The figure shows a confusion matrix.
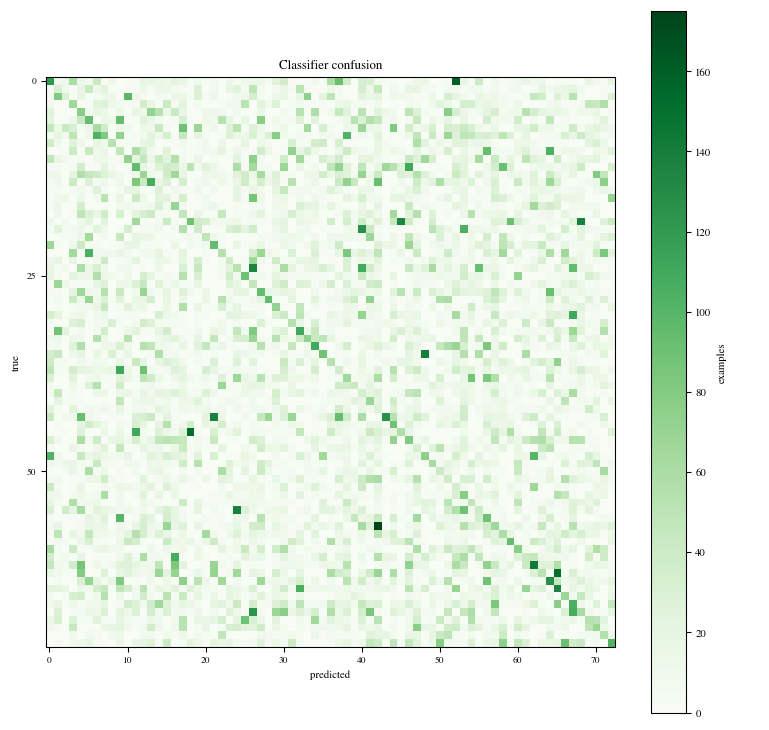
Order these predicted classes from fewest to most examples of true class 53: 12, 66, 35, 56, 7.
35, 56, 12, 66, 7
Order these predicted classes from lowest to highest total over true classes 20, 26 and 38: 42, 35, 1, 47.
35, 47, 1, 42
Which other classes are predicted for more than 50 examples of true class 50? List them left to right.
5, 22, 71
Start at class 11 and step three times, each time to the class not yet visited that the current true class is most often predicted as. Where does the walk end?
15
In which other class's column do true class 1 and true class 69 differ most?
25
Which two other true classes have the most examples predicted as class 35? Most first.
48, 33
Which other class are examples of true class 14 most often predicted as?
30
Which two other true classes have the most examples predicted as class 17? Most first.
6, 64
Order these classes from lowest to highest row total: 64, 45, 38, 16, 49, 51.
16, 49, 51, 45, 38, 64
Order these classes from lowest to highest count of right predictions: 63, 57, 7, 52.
52, 63, 57, 7
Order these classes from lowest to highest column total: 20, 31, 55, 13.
20, 31, 55, 13
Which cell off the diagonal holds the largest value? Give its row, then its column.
57, 42
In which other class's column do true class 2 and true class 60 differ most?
10
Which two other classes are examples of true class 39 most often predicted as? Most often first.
22, 6
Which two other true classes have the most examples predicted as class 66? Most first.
72, 22
